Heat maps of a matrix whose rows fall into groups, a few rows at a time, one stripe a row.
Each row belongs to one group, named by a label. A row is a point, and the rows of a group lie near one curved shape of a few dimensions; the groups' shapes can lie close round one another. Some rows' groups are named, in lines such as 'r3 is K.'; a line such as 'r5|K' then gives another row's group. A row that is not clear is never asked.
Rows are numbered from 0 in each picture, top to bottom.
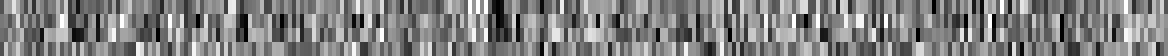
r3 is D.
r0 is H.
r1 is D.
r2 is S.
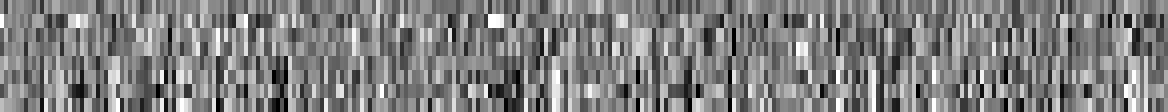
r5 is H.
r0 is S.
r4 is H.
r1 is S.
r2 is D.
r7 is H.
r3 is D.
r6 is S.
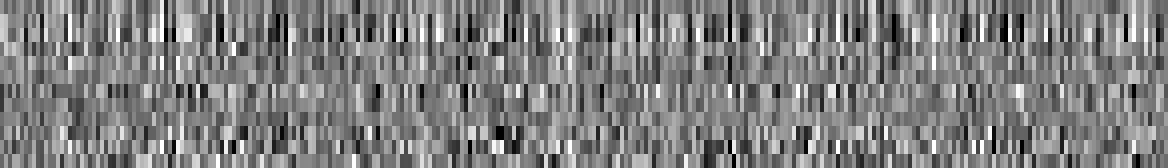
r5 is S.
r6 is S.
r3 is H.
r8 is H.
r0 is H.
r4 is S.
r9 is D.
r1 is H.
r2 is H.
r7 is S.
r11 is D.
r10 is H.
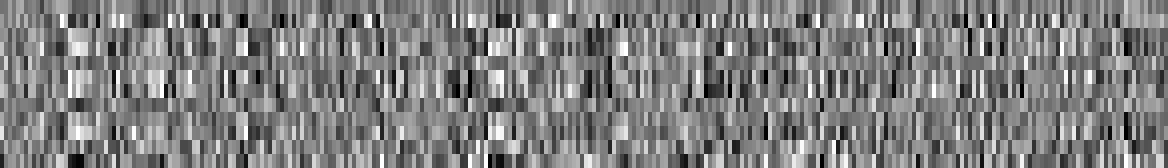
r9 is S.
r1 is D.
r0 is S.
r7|S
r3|S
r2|S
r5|S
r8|S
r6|H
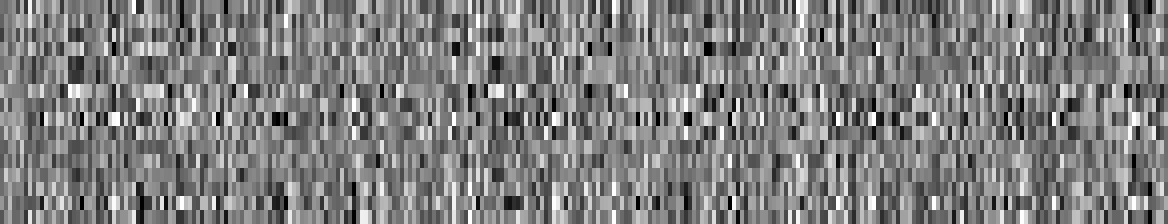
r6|S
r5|H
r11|S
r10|S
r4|H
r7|D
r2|S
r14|H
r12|H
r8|H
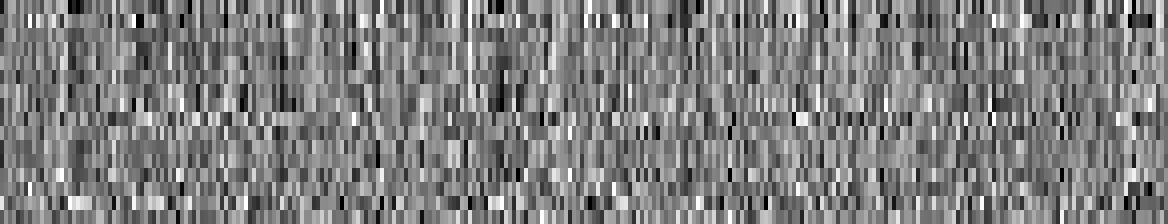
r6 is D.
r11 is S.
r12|S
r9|S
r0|S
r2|S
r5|S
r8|D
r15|S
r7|D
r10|S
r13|D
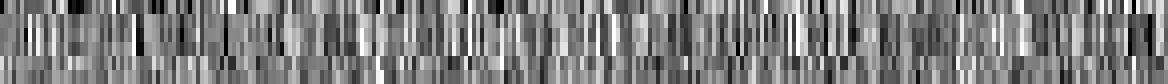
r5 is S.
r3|D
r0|S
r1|D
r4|S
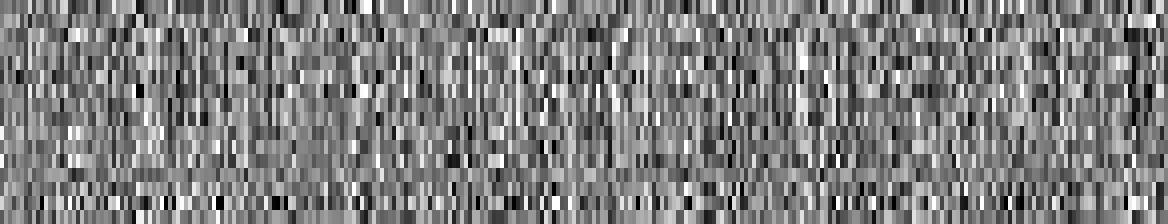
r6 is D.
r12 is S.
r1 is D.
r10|D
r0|D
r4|H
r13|D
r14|H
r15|D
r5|S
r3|D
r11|S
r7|D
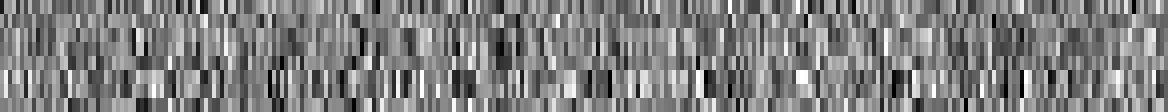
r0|S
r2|D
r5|H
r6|H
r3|D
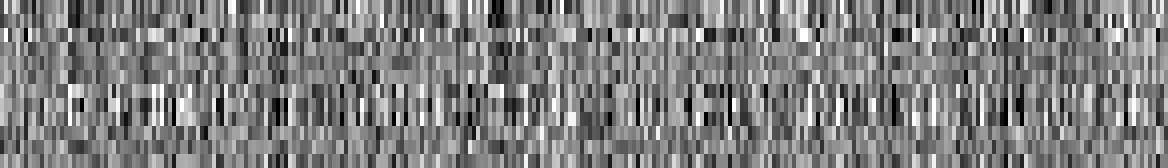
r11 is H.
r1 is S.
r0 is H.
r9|S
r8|H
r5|D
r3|D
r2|H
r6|S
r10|S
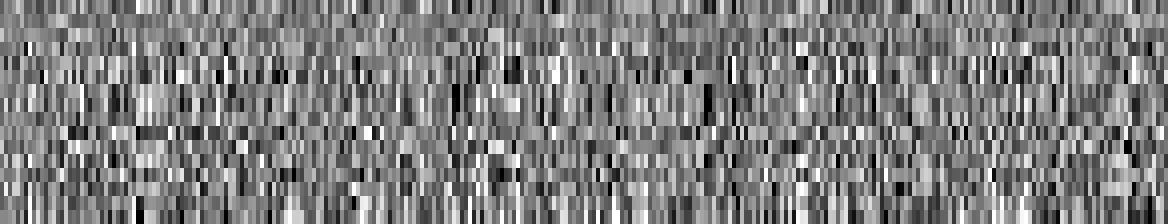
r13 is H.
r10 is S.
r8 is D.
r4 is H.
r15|D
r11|H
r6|H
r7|H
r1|S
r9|D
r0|D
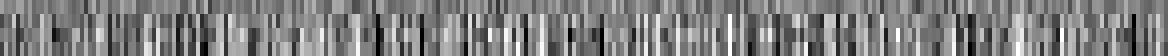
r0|H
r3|S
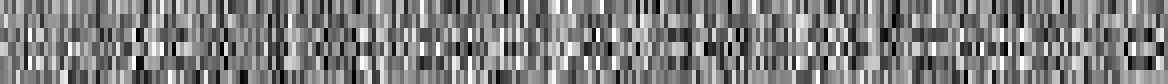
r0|S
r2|D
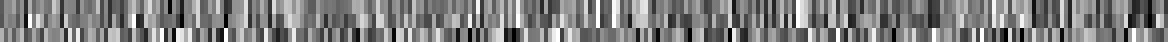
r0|D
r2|H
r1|D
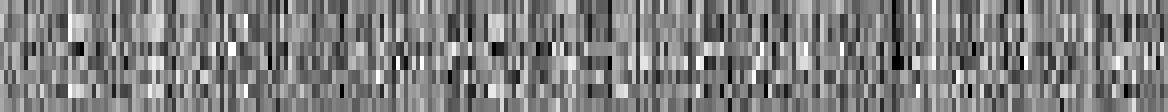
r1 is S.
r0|H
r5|S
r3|H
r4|H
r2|S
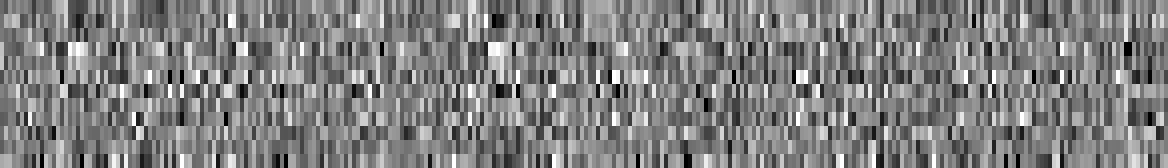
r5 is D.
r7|H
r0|H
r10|S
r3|S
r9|D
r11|H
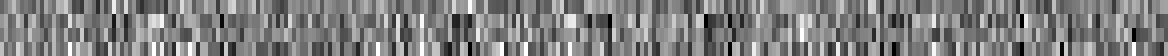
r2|H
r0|H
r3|S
